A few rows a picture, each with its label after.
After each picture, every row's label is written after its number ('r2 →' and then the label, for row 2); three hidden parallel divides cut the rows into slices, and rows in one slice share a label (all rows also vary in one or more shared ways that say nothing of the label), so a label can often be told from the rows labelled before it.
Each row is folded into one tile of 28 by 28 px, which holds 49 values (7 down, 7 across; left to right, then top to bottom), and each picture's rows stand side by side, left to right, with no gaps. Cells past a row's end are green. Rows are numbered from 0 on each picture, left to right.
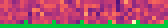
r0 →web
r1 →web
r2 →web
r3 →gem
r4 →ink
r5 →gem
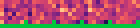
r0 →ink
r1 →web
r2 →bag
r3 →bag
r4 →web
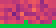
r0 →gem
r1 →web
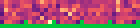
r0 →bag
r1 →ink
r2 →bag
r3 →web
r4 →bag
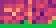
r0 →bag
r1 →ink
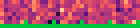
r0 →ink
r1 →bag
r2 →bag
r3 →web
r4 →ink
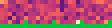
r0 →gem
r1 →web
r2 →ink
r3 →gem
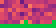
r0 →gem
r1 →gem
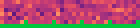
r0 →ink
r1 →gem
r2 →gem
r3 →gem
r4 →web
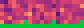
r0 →gem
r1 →gem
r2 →web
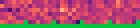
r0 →gem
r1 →web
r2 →bag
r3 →gem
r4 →web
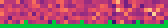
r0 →gem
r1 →web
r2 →web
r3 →web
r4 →bag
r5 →bag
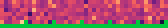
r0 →ink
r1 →bag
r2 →gem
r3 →web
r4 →web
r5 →bag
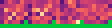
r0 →bag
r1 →bag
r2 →ink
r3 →web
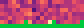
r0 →gem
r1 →ink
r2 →web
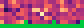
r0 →ink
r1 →bag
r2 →bag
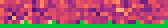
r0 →ink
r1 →ink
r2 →web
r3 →gem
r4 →bag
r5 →gem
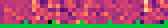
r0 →web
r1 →bag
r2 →ink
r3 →gem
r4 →web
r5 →bag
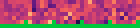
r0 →gem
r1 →ink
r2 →bag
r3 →web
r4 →ink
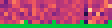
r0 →gem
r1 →web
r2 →web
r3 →bag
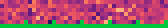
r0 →web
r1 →bag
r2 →web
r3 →ink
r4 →bag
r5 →gem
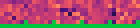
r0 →web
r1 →web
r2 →ink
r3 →web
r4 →bag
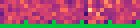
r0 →web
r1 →web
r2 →web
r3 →bag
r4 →web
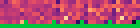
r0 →gem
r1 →gem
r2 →bag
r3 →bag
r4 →bag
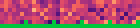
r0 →web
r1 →bag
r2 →bag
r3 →ink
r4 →ink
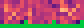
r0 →bag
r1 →gem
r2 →bag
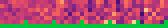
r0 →gem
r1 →web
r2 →gem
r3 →ink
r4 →ink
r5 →bag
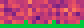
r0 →gem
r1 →gem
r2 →web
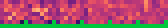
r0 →bag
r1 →bag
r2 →bag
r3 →web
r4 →web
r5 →web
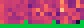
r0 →gem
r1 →web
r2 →bag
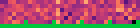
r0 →web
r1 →web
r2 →ink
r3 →gem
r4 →bag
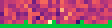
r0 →web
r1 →ink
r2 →bag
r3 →gem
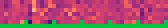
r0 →gem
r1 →bag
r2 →web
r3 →web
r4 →gem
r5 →web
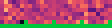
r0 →bag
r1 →gem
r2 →gem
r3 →ink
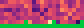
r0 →gem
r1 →ink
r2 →bag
